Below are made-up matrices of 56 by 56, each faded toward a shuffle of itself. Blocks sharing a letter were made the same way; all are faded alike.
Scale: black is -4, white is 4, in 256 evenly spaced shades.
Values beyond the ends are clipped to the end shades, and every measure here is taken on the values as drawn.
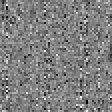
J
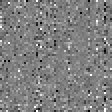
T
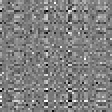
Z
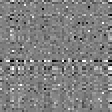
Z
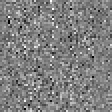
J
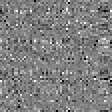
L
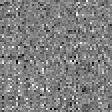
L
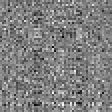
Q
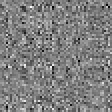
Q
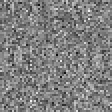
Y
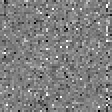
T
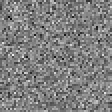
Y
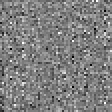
J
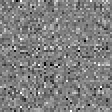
L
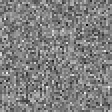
Y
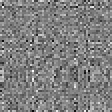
Q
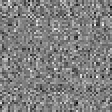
Q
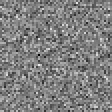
Y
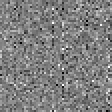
J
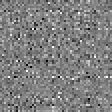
L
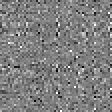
L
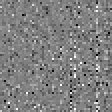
T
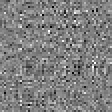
L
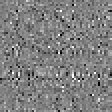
L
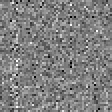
J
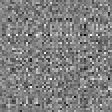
Q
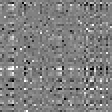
Z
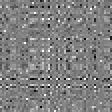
Z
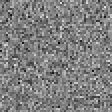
Y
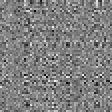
Q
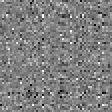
L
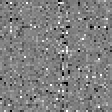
T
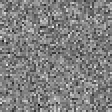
Y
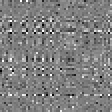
Z
